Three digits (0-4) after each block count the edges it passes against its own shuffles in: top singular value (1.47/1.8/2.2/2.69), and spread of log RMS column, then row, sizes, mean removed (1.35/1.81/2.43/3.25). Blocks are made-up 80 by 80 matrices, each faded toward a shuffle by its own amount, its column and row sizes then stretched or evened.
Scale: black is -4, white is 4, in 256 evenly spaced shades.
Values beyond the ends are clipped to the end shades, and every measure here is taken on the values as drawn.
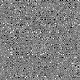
2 0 2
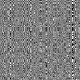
4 4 0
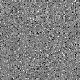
2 1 0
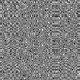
4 1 2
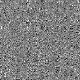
2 2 1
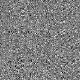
1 2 1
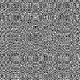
4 1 1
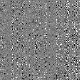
1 4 2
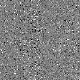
1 2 1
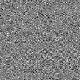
3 0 2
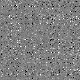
0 2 2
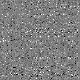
2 2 2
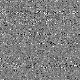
1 0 3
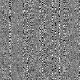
3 4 0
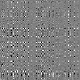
4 4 3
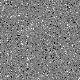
0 2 0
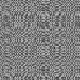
4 2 3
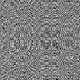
4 2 0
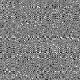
4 0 3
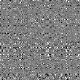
3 2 3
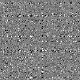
2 2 3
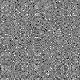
3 0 0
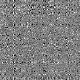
3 2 3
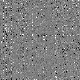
1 3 1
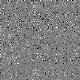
2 2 3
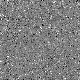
0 0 1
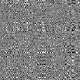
3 2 3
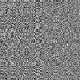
3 3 0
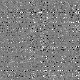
1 2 3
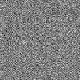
3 0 0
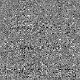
0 2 3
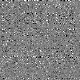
0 2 3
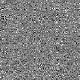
2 2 2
